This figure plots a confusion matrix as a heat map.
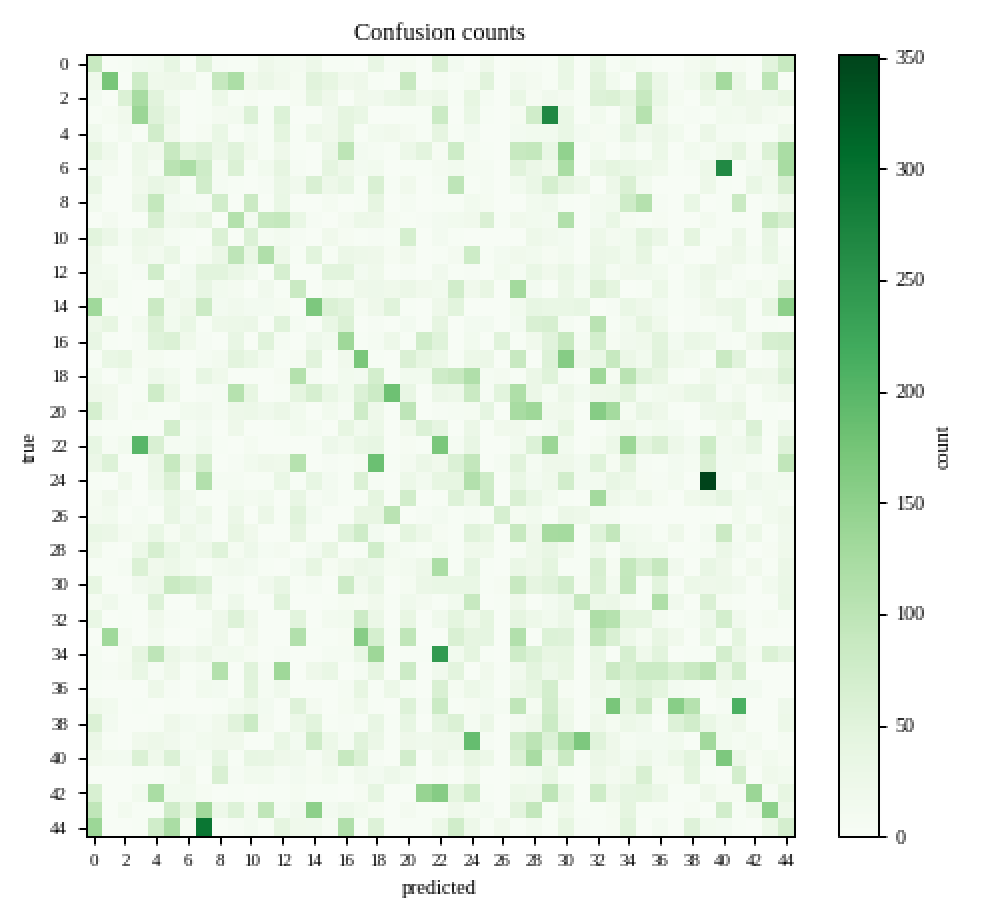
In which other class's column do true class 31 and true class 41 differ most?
36
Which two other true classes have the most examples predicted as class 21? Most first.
42, 16
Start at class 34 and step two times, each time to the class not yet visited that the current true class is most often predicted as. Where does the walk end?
3
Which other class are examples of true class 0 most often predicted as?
44
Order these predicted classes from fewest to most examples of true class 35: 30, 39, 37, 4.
4, 30, 37, 39
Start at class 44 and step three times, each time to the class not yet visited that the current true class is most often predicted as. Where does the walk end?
18
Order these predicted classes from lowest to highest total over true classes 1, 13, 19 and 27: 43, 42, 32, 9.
42, 43, 32, 9
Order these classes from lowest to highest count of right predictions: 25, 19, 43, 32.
25, 32, 43, 19
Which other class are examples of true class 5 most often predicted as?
30
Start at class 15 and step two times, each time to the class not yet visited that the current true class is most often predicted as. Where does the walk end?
33
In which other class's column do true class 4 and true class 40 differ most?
28
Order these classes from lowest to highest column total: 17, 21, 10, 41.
21, 10, 41, 17
